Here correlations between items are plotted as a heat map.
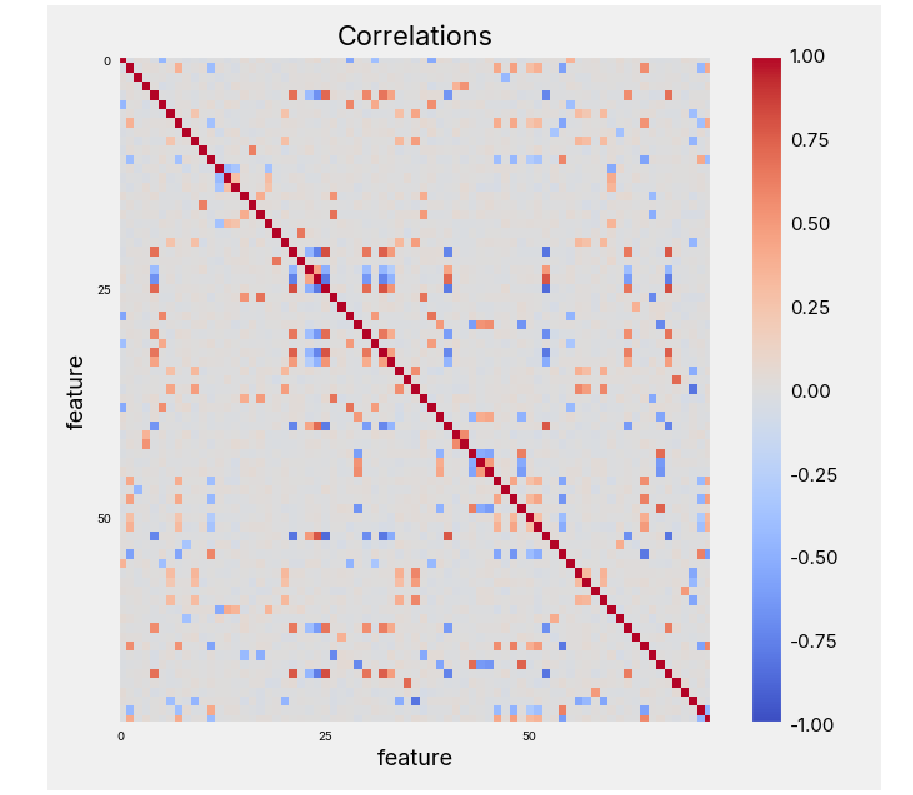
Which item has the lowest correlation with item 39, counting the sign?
66
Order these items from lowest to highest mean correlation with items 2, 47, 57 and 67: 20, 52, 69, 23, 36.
52, 23, 69, 20, 36
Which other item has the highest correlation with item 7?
64
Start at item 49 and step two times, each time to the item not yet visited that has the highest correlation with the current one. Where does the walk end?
43
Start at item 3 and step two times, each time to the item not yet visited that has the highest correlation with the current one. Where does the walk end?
41
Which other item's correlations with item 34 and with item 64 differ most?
54
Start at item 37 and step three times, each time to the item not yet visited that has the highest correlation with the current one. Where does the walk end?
15
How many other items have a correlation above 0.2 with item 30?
7
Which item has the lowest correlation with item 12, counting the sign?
60
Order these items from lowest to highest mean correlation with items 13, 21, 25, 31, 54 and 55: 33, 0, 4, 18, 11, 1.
1, 0, 18, 11, 33, 4
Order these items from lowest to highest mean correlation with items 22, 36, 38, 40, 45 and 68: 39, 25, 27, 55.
25, 55, 27, 39
